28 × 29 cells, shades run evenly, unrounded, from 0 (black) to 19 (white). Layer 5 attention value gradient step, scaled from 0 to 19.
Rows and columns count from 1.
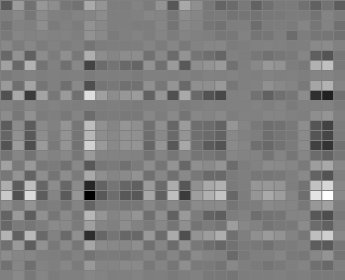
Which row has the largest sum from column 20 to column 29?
20
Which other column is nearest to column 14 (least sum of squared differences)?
9
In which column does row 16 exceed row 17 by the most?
8
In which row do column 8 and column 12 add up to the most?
10
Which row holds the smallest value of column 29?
1
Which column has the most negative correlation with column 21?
17
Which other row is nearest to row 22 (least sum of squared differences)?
6
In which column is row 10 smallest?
28
